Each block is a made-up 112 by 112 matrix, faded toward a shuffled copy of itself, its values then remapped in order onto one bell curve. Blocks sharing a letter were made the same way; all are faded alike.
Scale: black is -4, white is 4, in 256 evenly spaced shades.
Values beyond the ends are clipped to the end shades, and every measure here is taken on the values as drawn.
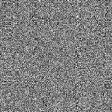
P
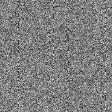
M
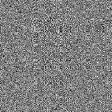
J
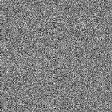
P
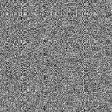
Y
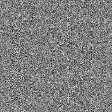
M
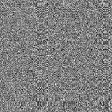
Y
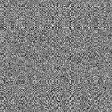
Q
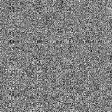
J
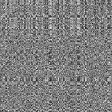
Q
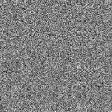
P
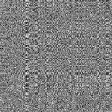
Q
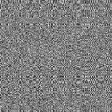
Q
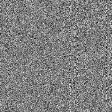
M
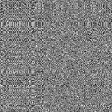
Q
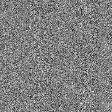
M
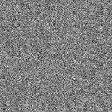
P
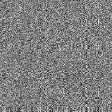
J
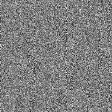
M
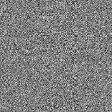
J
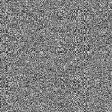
J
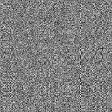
Y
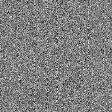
M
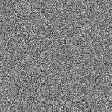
P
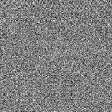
P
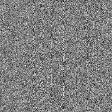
M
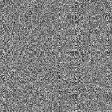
J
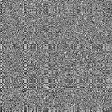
Q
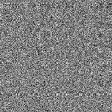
P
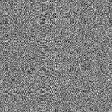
Y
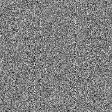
M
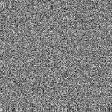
P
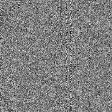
M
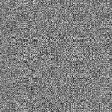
Y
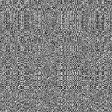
Q
